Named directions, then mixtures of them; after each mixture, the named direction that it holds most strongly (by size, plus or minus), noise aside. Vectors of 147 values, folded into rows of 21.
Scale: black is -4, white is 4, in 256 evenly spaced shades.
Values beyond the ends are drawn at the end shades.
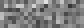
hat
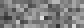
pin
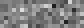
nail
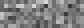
hat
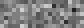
nail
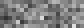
pin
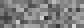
pin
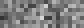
pin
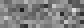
nail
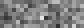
pin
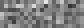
hat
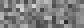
hat
